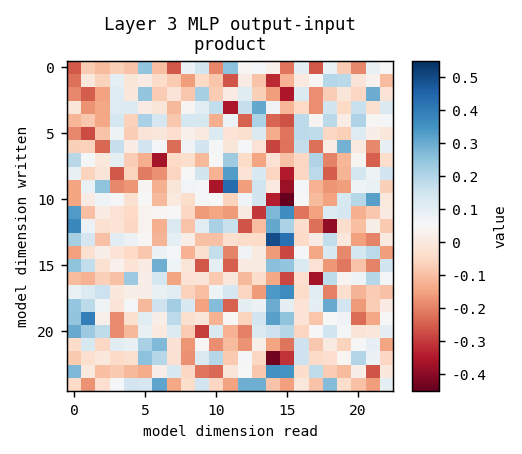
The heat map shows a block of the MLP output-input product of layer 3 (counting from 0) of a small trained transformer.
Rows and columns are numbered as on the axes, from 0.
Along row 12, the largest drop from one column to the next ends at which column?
12
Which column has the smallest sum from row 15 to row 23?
9
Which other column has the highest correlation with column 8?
22
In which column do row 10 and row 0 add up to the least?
15
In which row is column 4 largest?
16
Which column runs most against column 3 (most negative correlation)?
2
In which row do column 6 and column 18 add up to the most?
24
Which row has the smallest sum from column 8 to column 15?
1
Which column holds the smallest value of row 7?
6
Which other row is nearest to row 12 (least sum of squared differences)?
17
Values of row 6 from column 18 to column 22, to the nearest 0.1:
0 0.3 0 -0.2 0.1
